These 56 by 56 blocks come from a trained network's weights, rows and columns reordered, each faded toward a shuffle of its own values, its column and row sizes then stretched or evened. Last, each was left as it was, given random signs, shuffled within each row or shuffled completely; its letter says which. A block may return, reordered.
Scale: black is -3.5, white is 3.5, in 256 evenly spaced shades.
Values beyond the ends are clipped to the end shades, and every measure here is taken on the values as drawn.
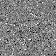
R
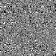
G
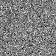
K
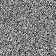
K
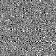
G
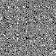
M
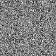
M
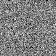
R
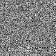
M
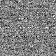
R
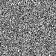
K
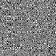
G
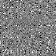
G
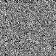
M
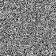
R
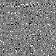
G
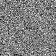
R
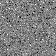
K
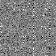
G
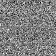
R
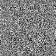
M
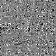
M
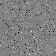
K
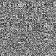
G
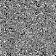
M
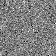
K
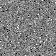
K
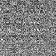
G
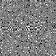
G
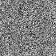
M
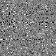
M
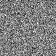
K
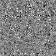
M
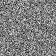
K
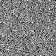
R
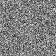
K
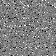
R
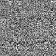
G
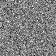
K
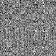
G
